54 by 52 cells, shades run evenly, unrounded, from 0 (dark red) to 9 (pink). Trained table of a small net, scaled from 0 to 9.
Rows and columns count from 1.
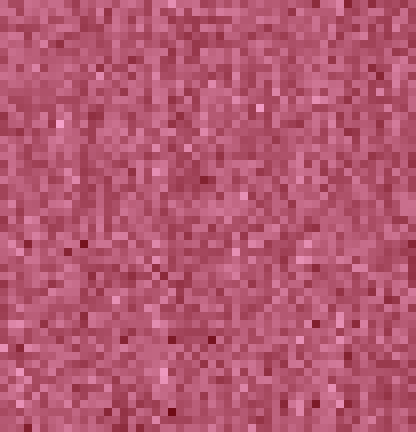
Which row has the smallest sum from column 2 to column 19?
42
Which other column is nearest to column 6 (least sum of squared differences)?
15
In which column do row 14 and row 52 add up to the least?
22
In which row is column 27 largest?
11
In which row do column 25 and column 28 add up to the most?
2
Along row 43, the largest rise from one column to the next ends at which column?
28
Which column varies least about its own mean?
46
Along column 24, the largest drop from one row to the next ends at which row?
20
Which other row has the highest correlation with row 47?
7
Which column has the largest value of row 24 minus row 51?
40
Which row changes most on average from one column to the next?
51
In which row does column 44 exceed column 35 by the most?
18
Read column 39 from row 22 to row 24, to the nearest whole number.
6 4 5
